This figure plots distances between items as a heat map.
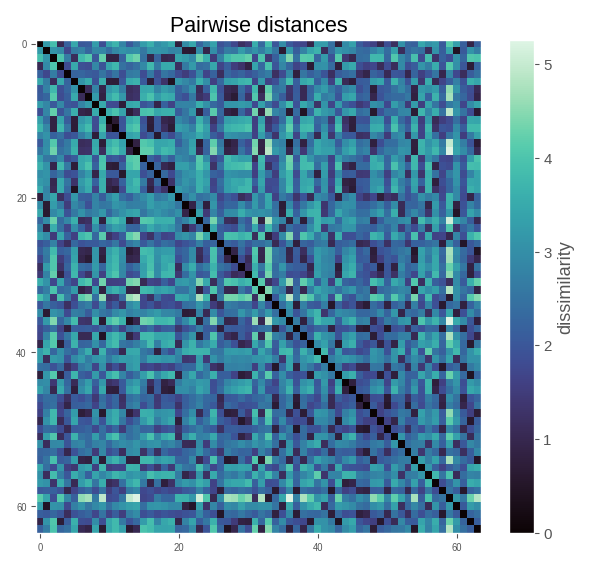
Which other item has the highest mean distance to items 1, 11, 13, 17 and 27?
59
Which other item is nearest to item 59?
33
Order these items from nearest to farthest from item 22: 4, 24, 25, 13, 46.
24, 4, 46, 25, 13
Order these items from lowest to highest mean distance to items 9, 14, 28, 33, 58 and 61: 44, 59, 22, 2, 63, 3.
63, 3, 44, 22, 2, 59
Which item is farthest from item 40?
56
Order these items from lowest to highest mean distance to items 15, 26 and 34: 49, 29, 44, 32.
44, 49, 29, 32
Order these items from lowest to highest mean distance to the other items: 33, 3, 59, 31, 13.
3, 13, 31, 33, 59
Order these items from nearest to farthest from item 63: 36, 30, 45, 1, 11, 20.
36, 30, 20, 1, 45, 11
